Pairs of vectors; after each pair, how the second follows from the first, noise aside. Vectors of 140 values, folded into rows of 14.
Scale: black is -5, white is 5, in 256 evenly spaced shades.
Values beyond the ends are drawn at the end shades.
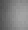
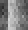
wrapped around, negated, scaled up.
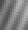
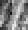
wrapped around, negated, scaled up.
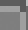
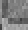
reversed, negated.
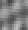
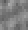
reversed, shrunk.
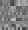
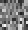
wrapped around, negated, scaled up.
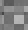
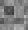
reversed, negated.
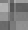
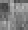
negated.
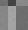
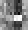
wrapped around, negated, scaled up.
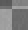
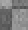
negated.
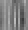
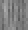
reversed, negated, shrunk.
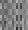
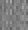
reversed, negated, shrunk.
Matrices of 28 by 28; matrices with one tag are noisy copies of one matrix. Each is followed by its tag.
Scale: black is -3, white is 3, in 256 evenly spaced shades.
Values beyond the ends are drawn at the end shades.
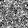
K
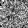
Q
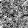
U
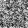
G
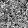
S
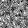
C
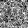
S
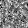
K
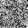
G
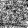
G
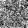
G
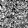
Q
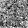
G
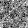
U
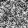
S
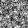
C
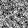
C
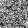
G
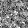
C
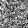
Q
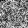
S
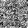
G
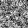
C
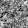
U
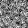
C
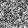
S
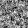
C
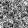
U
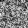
S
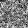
S
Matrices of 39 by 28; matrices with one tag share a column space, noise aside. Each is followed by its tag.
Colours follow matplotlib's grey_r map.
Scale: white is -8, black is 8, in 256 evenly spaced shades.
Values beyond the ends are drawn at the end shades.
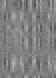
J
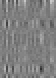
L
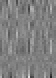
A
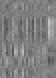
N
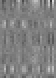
L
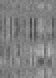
N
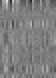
L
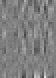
A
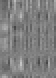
J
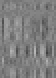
N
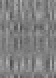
J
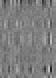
L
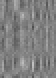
J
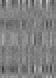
L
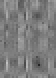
J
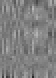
A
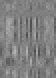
N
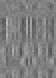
N
